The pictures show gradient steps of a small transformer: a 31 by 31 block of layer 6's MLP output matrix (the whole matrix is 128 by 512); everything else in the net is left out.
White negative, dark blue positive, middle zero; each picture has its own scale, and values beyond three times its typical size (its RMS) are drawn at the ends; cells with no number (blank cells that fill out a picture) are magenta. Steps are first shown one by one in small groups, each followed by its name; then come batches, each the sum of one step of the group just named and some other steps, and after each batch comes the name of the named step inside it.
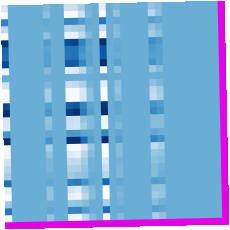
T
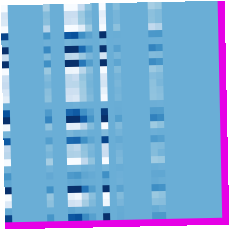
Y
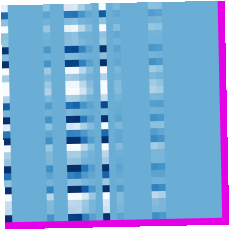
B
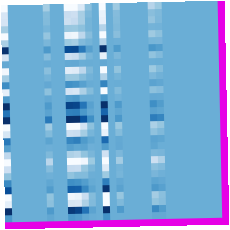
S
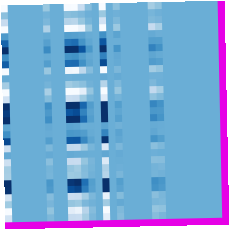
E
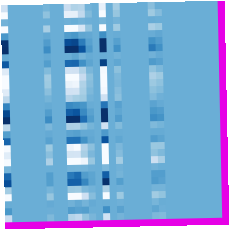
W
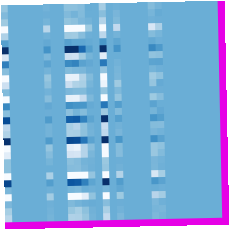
W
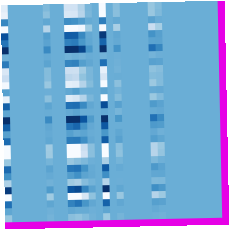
W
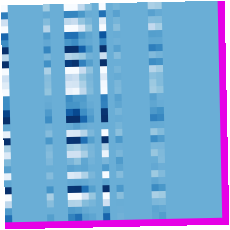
Y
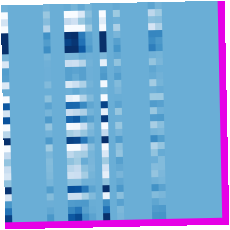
Y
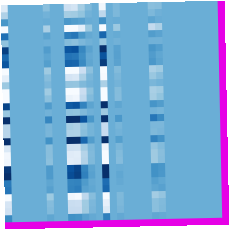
B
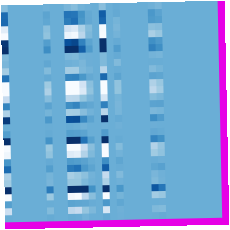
B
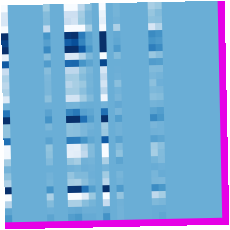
Y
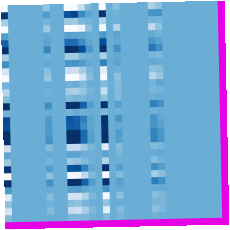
E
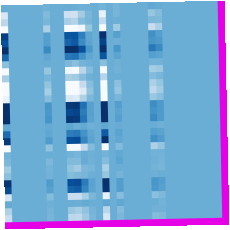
E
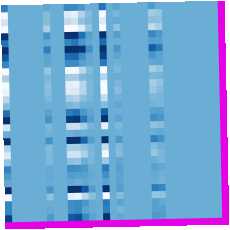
Y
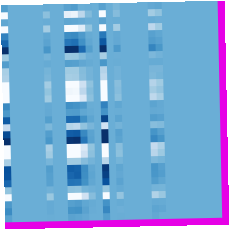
W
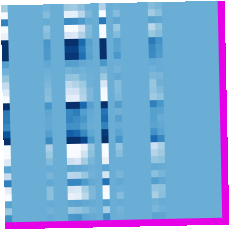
T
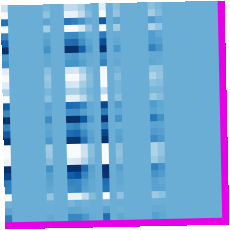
W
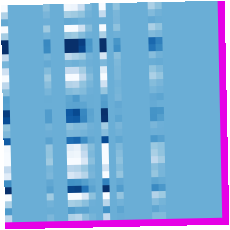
W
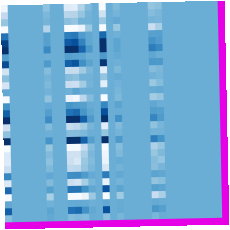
Y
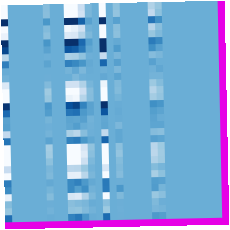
T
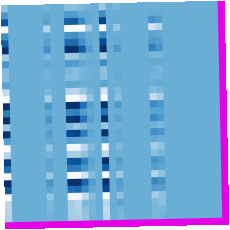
E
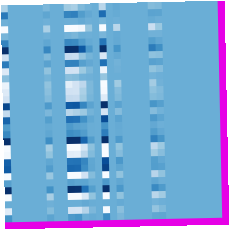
B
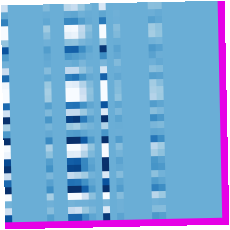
B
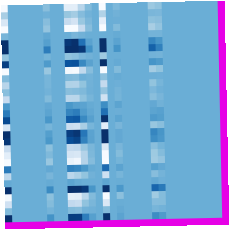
Y
